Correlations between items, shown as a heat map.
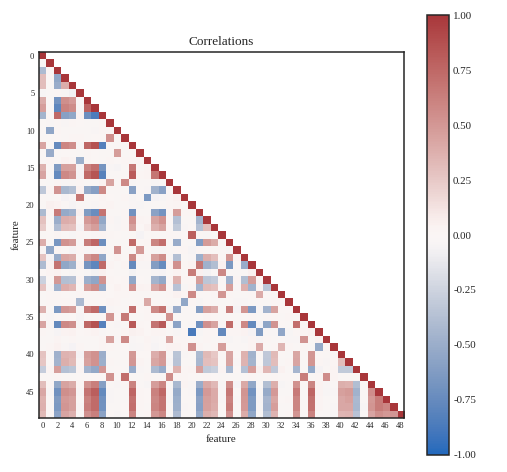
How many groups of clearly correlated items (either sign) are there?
5
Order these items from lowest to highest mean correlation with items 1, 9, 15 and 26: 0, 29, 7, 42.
42, 29, 0, 7
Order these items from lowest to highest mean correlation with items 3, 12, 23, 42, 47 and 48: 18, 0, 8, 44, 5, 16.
8, 18, 5, 0, 44, 16
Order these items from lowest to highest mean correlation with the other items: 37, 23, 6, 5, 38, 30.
30, 37, 5, 38, 23, 6
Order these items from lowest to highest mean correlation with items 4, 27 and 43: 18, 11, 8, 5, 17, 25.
8, 18, 5, 17, 11, 25
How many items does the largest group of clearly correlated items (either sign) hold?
29
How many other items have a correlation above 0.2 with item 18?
6
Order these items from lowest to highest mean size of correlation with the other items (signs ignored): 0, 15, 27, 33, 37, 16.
33, 37, 0, 27, 15, 16
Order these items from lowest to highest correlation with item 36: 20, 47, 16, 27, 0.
20, 0, 27, 47, 16
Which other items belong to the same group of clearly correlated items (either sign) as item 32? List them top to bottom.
20, 24, 29, 37, 39
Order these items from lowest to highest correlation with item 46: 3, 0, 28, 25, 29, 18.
28, 18, 29, 0, 3, 25
